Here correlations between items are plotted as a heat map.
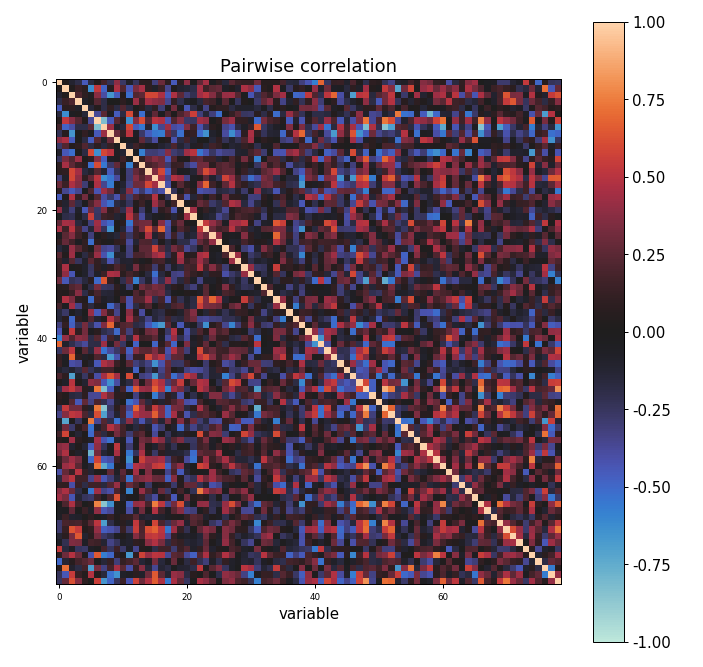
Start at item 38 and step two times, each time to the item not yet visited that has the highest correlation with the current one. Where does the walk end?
46
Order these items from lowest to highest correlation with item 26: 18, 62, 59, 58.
58, 62, 18, 59
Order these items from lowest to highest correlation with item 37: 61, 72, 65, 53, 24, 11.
24, 72, 53, 61, 65, 11
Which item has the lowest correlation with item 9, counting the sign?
77
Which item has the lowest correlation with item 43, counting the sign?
8
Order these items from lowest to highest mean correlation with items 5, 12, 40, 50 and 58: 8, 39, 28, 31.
31, 8, 28, 39
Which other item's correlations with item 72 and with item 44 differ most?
15
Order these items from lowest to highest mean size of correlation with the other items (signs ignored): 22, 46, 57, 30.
57, 30, 22, 46
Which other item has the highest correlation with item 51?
48
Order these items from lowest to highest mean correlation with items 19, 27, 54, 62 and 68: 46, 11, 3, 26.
11, 46, 3, 26
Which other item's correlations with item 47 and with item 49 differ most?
66
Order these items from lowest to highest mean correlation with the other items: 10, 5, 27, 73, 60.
5, 73, 10, 27, 60
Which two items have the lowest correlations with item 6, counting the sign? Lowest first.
7, 11
